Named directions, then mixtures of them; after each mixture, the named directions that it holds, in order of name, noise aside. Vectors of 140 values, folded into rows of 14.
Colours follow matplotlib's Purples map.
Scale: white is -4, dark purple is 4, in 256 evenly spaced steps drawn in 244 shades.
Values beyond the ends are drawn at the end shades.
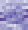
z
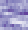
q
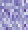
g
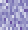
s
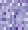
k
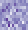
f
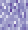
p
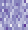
g.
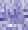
g, k, z.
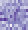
f, k, z.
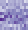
z.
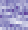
q.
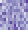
k, s.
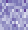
g, s, z.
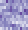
q, s.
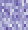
g.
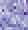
g, p, q.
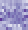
g, z.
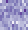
g, q, s.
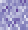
f, s.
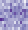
p, q, z.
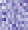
k, s.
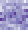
z.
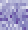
f, z.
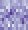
f, z.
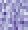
f, k, q.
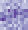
k, q, z.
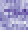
g, q, z.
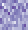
g, p.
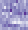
p, q.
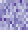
f, k, s.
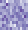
s, z.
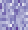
g, k.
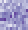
k, z.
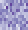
f, p, s.
